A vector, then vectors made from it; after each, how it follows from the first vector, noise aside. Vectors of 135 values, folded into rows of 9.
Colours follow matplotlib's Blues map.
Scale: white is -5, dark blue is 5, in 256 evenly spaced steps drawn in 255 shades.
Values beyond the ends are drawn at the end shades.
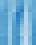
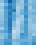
reversed, negated.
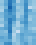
reversed, negated.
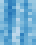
reversed, negated.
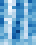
reversed, scaled up.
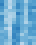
reversed.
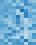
sign-scrambled.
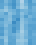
wrapped around, shrunk.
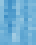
reversed, negated, shrunk.
